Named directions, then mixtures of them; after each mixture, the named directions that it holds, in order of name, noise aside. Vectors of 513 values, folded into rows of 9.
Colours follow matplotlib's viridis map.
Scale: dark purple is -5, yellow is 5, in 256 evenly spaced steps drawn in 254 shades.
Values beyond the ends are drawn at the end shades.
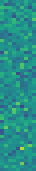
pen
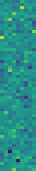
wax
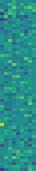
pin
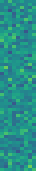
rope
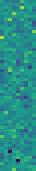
wax.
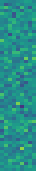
pen, rope.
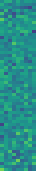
pin, wax.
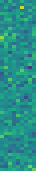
rope, wax.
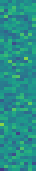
pen, pin.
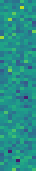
wax.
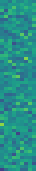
pen, pin.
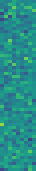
pin.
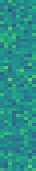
rope.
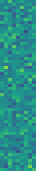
rope.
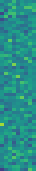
pin.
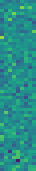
pin, wax.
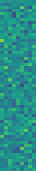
pen, rope.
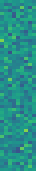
pen, rope.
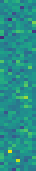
wax.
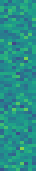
pen, pin.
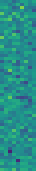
pin, wax.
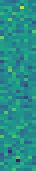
pen, wax.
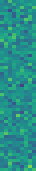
rope.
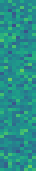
rope.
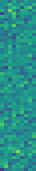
pin, rope.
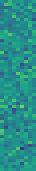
pen.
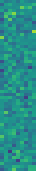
pin, wax.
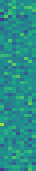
pin.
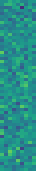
pen, wax.
